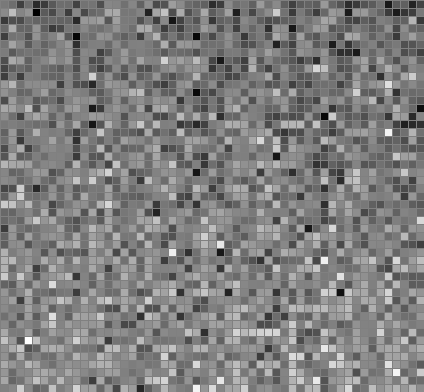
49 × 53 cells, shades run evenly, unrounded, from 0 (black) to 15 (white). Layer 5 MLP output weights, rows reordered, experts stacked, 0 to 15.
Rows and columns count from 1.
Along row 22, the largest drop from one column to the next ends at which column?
25
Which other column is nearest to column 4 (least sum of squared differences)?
1
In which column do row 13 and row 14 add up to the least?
53
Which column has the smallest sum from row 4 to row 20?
10
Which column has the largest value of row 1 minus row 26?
41
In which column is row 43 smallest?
14
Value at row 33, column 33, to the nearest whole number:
3
